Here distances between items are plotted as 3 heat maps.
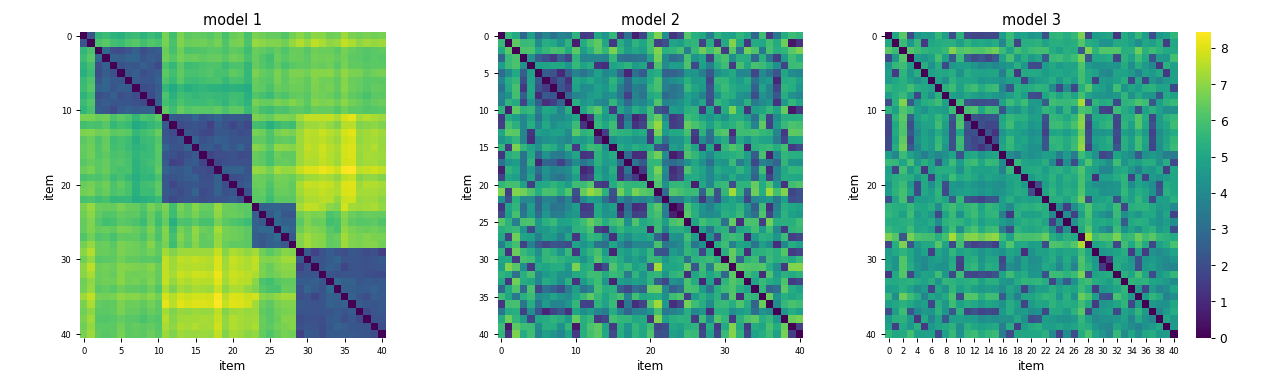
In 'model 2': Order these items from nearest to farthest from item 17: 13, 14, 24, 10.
24, 10, 14, 13
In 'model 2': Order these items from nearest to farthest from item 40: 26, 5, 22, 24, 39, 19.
39, 22, 5, 24, 19, 26
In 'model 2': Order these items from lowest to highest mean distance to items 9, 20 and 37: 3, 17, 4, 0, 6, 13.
6, 3, 13, 4, 17, 0
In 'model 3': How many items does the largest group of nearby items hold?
12
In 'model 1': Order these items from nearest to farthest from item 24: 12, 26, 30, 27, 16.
27, 26, 12, 16, 30
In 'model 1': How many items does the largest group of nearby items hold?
12
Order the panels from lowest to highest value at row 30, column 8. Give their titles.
model 3, model 2, model 1
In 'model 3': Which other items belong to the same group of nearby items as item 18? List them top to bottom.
1, 5, 39
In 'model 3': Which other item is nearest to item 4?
38
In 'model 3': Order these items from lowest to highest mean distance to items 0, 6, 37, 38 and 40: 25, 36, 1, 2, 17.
36, 17, 25, 1, 2
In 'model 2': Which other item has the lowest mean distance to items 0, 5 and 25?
17
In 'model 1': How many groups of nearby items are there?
5
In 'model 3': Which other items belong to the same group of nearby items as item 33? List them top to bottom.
23, 25
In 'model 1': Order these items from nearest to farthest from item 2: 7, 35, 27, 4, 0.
4, 7, 0, 27, 35
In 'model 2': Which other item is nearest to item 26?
20
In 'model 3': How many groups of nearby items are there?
8
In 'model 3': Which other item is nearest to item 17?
24
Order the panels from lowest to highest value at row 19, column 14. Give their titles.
model 1, model 2, model 3
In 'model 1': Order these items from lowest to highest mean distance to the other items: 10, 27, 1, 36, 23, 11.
10, 11, 36, 27, 23, 1
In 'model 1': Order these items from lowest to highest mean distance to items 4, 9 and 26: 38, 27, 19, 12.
27, 12, 19, 38
